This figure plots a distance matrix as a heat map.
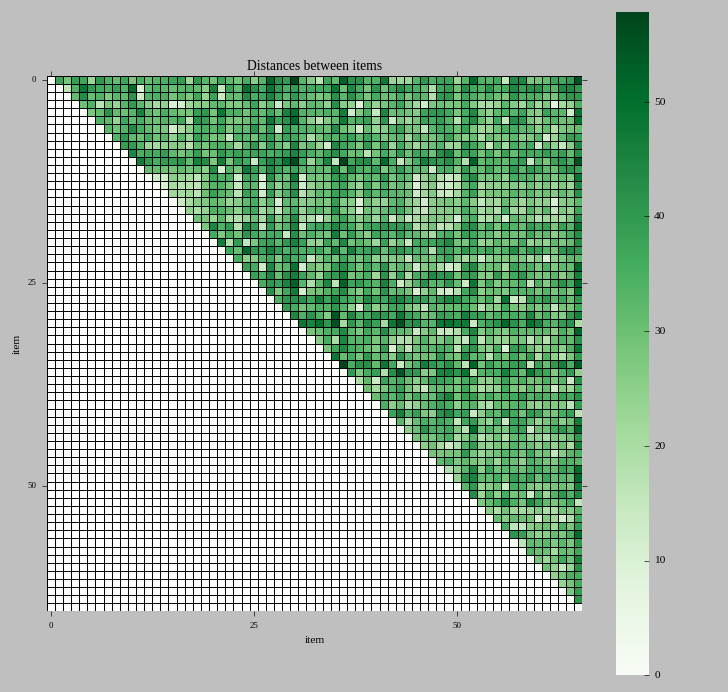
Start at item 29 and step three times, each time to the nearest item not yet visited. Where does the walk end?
11
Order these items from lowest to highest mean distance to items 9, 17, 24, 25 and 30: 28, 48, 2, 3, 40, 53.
53, 40, 3, 28, 2, 48
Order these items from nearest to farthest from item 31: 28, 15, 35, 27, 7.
15, 28, 7, 35, 27
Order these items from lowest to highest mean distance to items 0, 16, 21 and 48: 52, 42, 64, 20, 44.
44, 42, 64, 20, 52
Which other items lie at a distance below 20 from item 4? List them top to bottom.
37, 40, 64
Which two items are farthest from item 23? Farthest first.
65, 30
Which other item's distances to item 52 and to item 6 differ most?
30
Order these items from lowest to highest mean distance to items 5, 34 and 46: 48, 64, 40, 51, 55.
40, 64, 55, 48, 51
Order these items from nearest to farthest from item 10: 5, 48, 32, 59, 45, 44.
59, 32, 44, 5, 45, 48
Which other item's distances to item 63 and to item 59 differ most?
35
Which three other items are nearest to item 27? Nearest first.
57, 58, 55
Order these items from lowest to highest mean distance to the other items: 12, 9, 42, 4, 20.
12, 42, 20, 4, 9
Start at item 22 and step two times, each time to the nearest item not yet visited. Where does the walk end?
7
